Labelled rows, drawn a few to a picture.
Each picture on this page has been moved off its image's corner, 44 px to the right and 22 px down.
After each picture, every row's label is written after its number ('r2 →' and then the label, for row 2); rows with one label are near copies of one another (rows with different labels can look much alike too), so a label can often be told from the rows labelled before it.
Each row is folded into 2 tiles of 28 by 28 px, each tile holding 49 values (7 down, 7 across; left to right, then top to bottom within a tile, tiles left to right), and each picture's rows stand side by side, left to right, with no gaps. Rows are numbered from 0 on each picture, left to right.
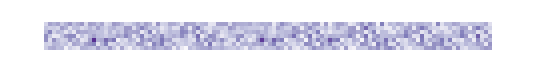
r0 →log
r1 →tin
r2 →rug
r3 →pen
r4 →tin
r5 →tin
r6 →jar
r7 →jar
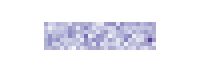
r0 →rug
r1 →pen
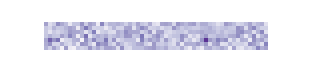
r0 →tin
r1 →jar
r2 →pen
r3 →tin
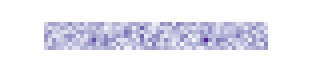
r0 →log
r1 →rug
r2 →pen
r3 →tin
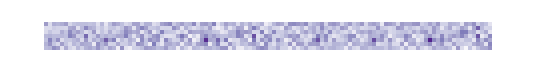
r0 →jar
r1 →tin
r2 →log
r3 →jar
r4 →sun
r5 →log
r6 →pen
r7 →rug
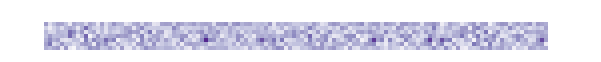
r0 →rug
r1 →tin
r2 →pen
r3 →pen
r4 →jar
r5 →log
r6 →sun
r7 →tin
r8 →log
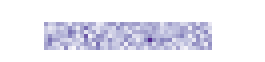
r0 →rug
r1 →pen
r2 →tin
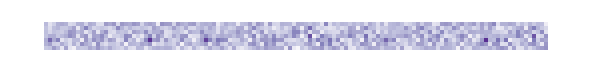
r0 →tin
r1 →pen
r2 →pen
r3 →tin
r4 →rug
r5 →jar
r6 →tin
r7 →log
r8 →jar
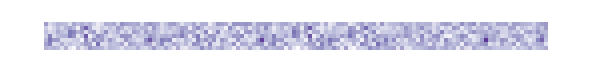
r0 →rug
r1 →sun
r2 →tin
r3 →sun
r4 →rug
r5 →tin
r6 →jar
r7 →log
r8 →sun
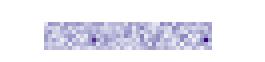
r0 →pen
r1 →rug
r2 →pen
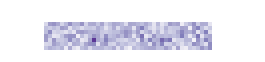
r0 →log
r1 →rug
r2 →tin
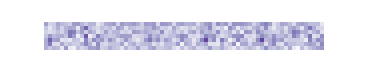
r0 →rug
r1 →sun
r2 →sun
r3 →sun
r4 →rug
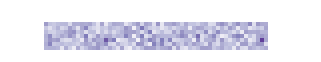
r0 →rug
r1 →tin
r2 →jar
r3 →log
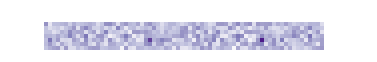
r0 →jar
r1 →log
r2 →tin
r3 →log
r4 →jar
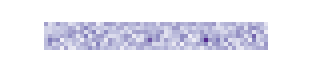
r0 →tin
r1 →log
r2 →pen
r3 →jar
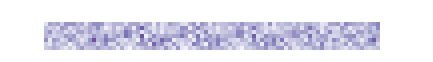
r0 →sun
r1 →rug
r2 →tin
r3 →rug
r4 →jar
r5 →sun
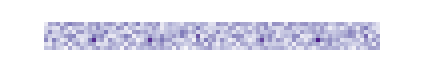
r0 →sun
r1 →log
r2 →rug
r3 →sun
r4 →pen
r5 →rug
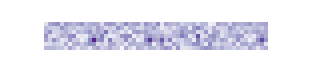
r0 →pen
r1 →log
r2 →jar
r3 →pen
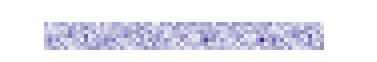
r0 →jar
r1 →tin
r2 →pen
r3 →pen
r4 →jar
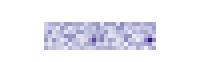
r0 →sun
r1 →pen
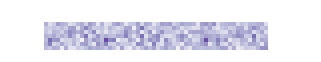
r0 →tin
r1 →tin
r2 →log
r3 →jar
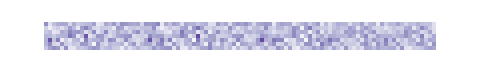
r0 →jar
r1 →sun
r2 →jar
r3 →sun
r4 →tin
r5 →tin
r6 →jar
